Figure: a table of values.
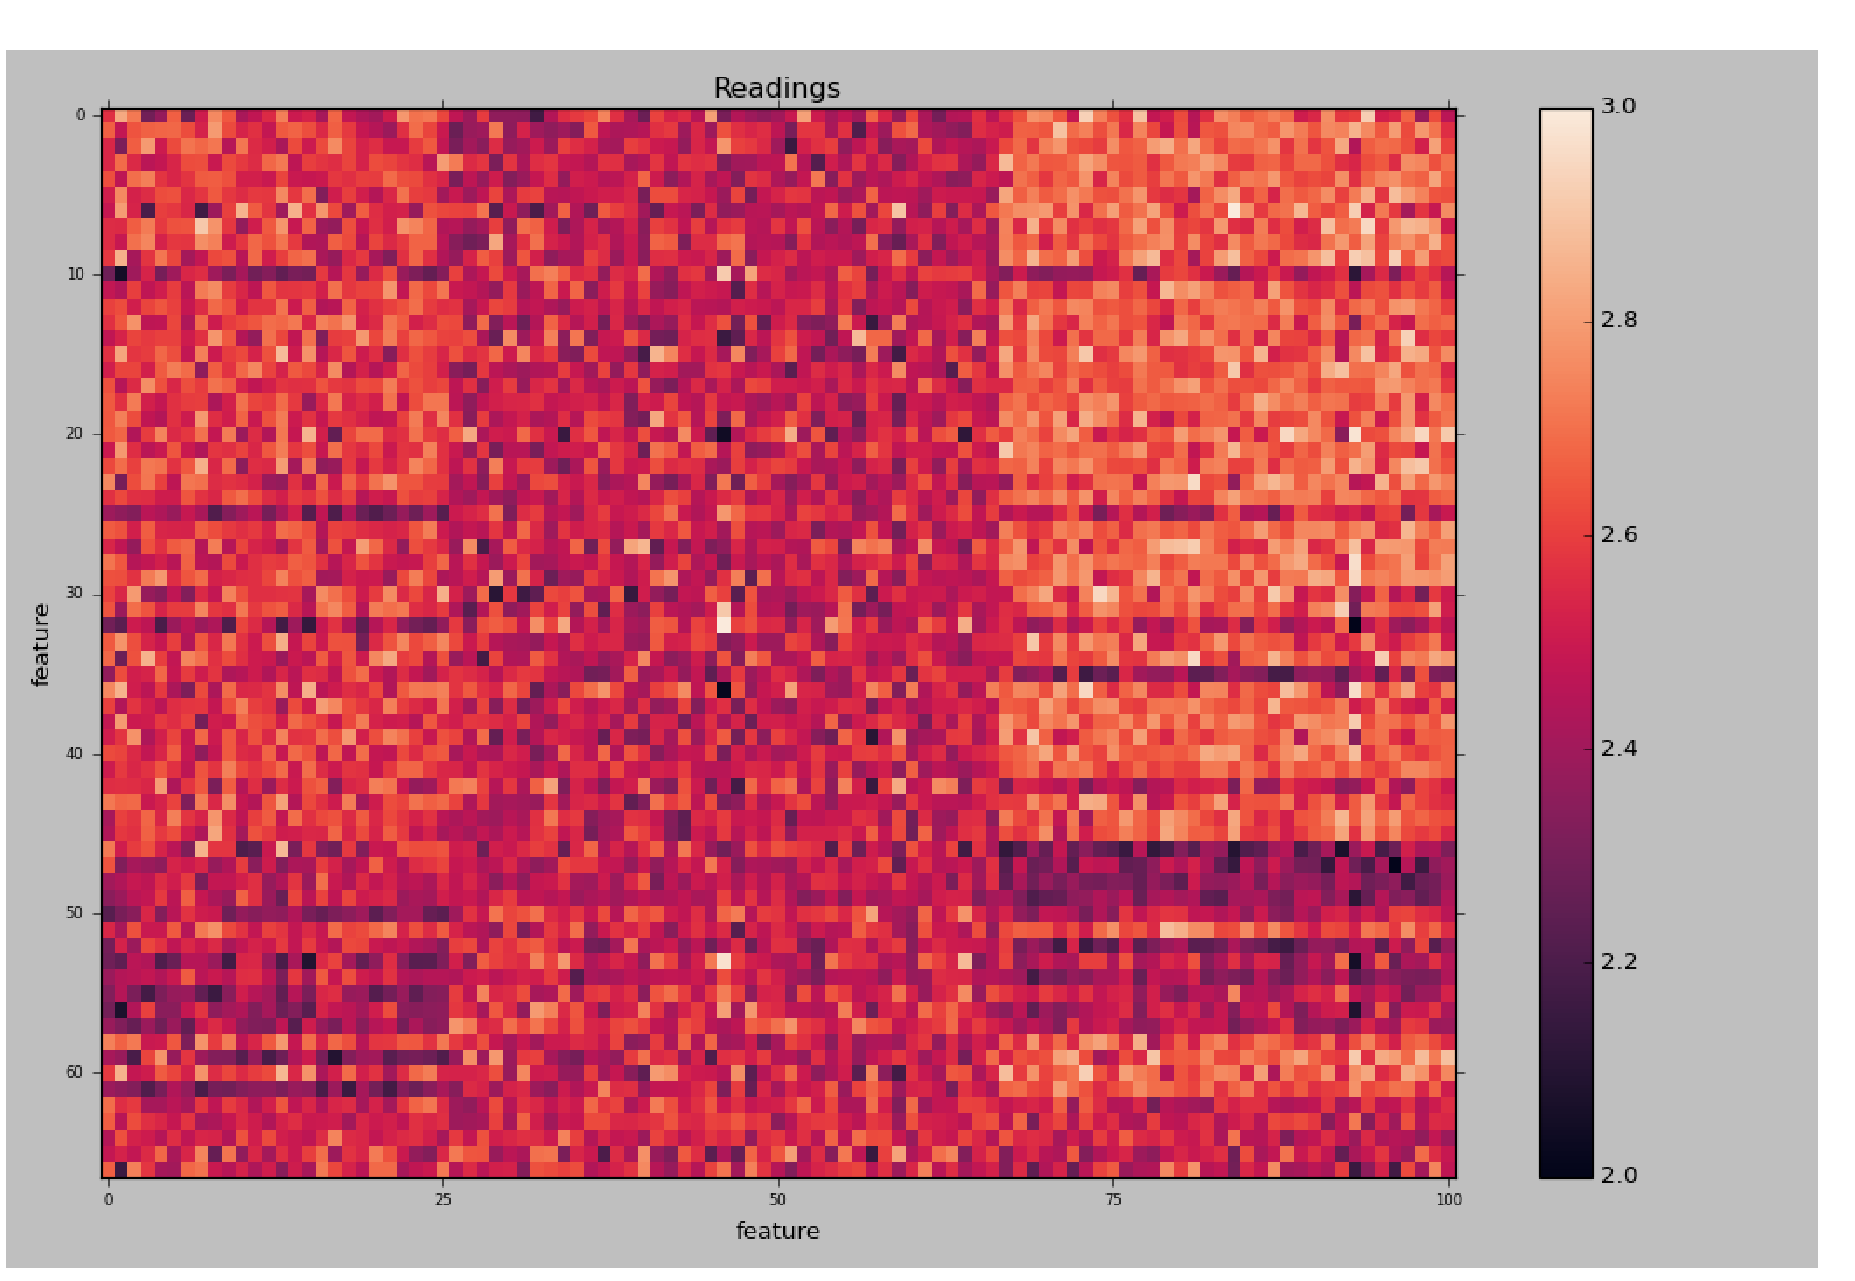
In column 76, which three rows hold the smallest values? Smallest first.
46, 47, 48
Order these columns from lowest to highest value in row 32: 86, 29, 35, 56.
35, 56, 86, 29
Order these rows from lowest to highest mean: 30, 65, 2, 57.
57, 65, 30, 2
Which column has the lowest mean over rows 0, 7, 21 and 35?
40
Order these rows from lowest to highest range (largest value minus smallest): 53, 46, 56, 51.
51, 56, 46, 53
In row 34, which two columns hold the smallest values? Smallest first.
28, 1
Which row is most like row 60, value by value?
15
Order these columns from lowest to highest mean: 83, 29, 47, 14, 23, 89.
47, 29, 14, 23, 89, 83
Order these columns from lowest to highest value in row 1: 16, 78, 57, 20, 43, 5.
43, 20, 57, 16, 78, 5
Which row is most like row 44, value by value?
45
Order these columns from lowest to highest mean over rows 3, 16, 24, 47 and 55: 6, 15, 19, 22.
19, 15, 22, 6
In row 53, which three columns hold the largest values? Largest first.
46, 64, 34
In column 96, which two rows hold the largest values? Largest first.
9, 5
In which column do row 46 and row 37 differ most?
92
